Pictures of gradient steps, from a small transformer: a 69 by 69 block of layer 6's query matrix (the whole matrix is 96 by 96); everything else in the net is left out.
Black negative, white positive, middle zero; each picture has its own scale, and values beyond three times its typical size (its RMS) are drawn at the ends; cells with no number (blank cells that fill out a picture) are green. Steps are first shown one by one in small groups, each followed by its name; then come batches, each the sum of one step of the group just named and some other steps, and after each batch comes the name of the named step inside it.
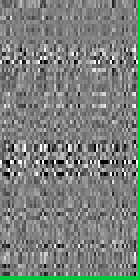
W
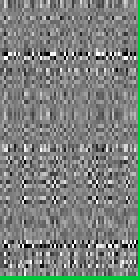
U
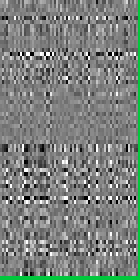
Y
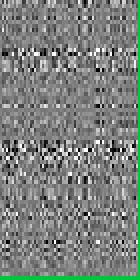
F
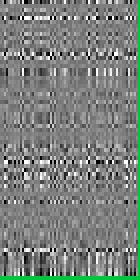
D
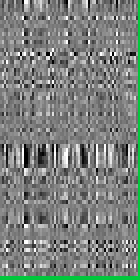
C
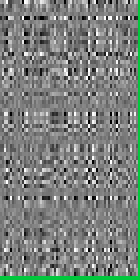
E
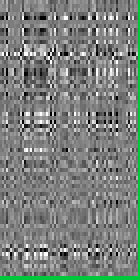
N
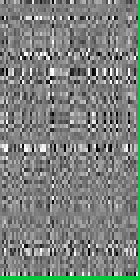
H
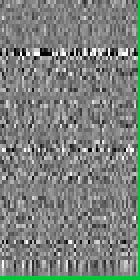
F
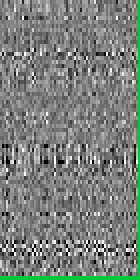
E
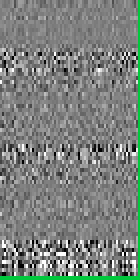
W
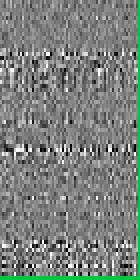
Y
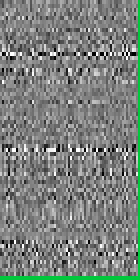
U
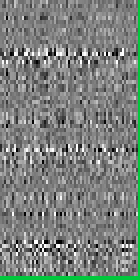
N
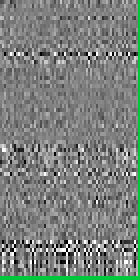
U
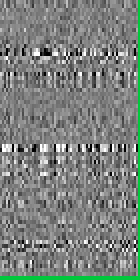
U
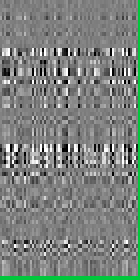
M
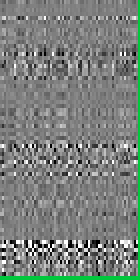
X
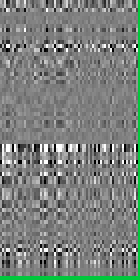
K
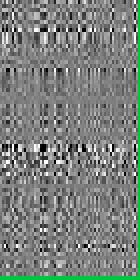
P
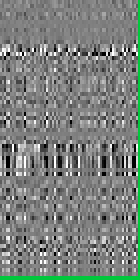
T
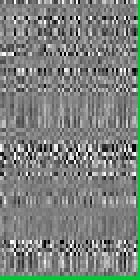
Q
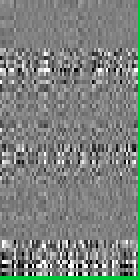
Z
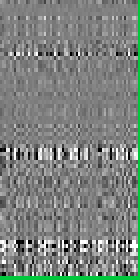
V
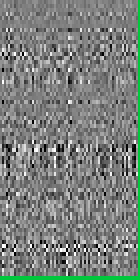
T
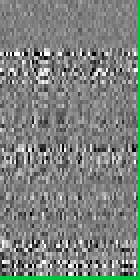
Z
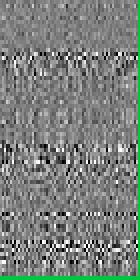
X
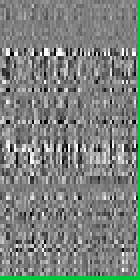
M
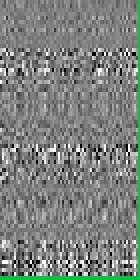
Z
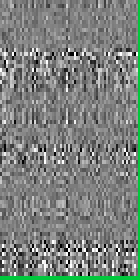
Z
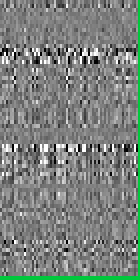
K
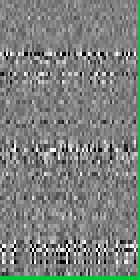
V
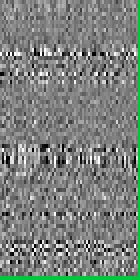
T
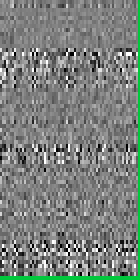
Z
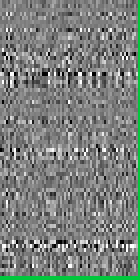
V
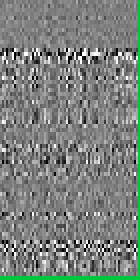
Q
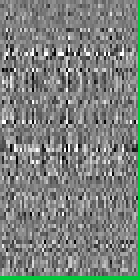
M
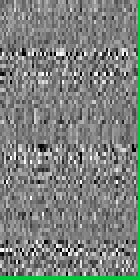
Q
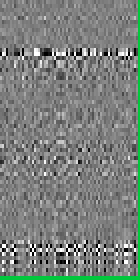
X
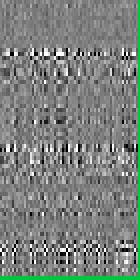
M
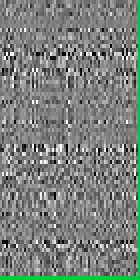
K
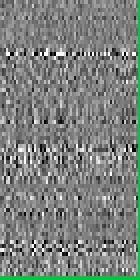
Q
